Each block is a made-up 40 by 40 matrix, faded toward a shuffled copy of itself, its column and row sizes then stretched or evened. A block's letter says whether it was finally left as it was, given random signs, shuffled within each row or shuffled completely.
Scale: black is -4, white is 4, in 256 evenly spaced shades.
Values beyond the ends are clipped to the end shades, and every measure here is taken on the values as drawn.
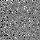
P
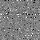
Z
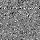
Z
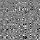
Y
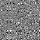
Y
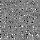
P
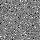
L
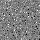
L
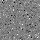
L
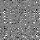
Y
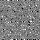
Z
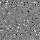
Z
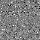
Z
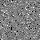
L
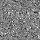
Z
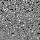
Z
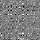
Y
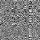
Y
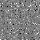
Z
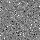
L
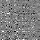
Y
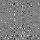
Y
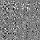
Y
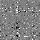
P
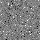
L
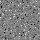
L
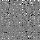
P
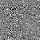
Y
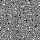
L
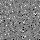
L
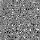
P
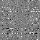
P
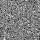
L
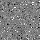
Z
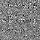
P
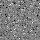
L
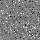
L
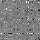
Y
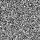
L
